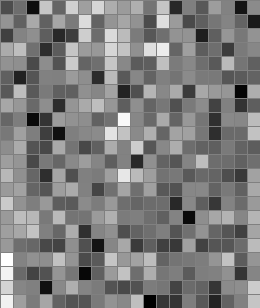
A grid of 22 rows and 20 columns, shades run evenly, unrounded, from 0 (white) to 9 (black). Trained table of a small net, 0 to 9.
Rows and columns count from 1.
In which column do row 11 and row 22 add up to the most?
12
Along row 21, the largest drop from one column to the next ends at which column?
5
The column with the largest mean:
19
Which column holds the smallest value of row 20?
1
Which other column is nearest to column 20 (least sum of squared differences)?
2
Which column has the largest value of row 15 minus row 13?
10
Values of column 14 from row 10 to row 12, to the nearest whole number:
3 3 6
